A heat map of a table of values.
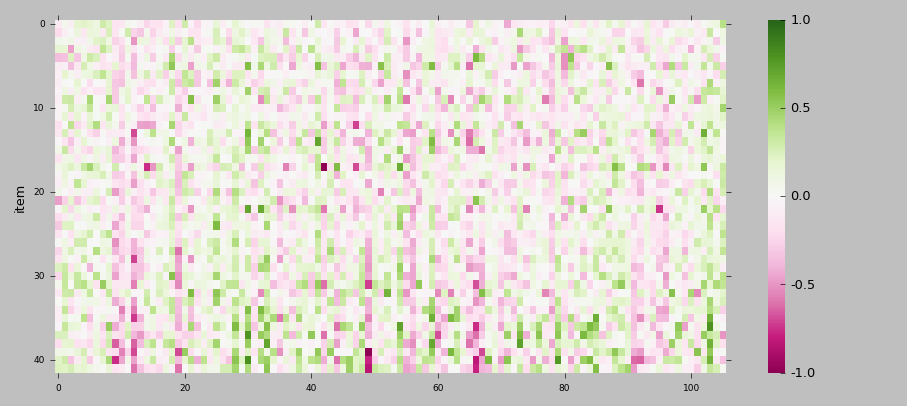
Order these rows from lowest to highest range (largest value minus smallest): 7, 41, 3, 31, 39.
3, 7, 31, 41, 39
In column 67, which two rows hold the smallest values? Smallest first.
39, 15
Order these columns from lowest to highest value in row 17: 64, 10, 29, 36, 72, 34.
36, 72, 29, 64, 34, 10
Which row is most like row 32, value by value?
9
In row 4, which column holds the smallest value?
80
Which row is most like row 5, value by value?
14
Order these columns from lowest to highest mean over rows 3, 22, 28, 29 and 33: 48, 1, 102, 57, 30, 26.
57, 26, 48, 1, 102, 30
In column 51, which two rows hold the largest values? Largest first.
5, 14
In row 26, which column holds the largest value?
28
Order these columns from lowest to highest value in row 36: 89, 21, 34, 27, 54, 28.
27, 34, 89, 21, 28, 54
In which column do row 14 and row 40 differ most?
66
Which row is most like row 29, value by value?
15
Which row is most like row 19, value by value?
26
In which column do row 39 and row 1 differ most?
49
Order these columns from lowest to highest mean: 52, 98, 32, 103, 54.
98, 32, 52, 54, 103
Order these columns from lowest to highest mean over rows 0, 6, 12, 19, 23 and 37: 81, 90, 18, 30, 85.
81, 90, 85, 30, 18
